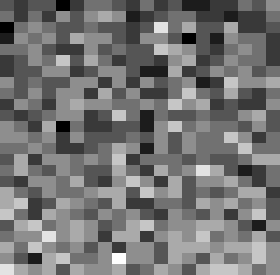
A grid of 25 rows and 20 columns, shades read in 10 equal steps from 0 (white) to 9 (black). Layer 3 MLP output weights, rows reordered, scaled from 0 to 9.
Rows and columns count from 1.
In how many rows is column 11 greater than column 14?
15
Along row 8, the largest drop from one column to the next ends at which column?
17
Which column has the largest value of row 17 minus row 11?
19
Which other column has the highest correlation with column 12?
2
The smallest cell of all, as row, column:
24, 9
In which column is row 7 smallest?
13
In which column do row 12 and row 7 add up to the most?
11
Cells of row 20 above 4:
11
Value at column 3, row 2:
5
